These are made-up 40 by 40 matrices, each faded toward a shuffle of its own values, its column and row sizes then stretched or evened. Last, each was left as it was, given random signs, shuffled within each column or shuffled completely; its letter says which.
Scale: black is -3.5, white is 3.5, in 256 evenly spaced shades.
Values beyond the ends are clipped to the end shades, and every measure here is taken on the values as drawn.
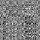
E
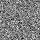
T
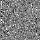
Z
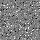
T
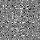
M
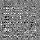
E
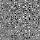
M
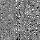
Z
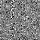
Z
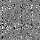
M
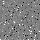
T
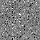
Z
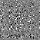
M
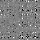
E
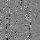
Z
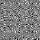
E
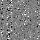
Z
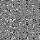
M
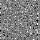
Z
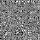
M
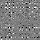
E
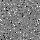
T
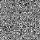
M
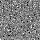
T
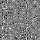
E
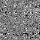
M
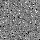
T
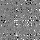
M
